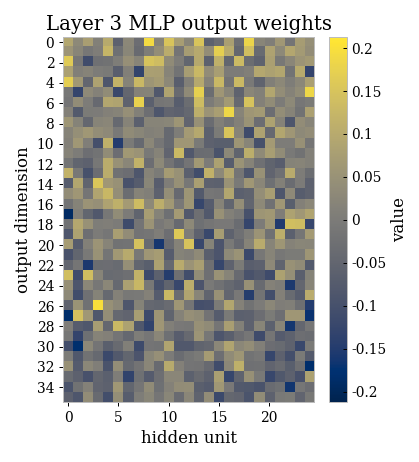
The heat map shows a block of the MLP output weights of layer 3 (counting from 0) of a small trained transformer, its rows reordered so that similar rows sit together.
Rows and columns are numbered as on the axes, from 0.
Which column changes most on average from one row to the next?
7
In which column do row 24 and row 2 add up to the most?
0
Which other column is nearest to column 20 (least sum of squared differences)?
23
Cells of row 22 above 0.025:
8
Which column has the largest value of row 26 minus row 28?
22
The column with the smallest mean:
14
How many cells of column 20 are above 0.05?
10
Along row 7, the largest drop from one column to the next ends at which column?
17
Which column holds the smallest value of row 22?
2
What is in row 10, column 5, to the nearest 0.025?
-0.15
